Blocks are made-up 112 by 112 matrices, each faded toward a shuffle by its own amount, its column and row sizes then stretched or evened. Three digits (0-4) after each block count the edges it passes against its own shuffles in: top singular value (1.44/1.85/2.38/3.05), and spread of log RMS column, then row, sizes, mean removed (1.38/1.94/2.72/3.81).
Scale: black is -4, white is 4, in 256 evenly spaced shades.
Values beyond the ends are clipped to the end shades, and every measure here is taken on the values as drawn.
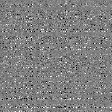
0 2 4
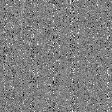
0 3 0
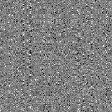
3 2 0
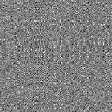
3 2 1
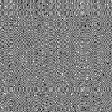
4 1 0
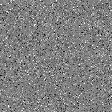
2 0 0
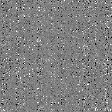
0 3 2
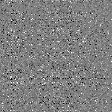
2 2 2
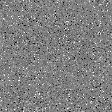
0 1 1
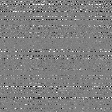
3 1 4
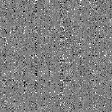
2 3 2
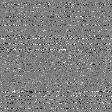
0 0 4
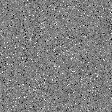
0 1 0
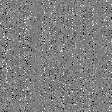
0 3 0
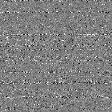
2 0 3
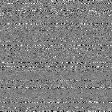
2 0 4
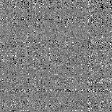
0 3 3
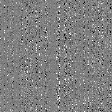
0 4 0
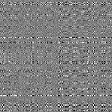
4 3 4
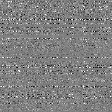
2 1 4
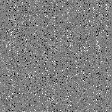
0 3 1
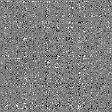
1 3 3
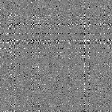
3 3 3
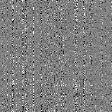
1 4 2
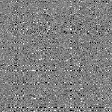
3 2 3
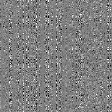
3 4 1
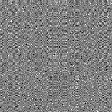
4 2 1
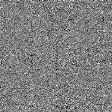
1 2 2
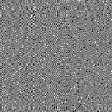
4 2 0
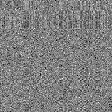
3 0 0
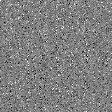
0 2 0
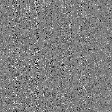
0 3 1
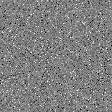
1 0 0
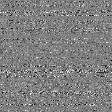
1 0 4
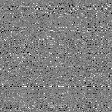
3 0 3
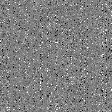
0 3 0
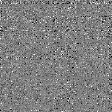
1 2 3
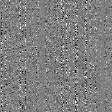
1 4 0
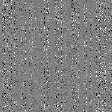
0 4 1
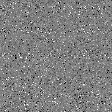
0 1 2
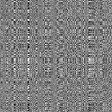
4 4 2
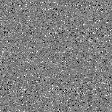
1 0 2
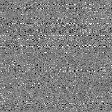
3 0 3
